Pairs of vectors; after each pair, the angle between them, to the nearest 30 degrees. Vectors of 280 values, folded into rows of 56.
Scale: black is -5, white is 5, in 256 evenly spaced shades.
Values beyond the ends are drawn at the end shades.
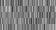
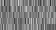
150 degrees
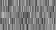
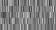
150 degrees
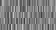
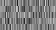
60 degrees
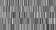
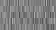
30 degrees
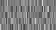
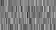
30 degrees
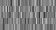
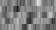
90 degrees
